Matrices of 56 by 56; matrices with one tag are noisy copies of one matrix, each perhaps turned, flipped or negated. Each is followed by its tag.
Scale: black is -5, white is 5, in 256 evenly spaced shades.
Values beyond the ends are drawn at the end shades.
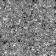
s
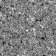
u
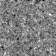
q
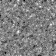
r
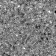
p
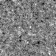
u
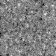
s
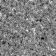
u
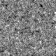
q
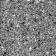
q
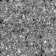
s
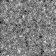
s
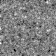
q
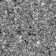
u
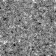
s
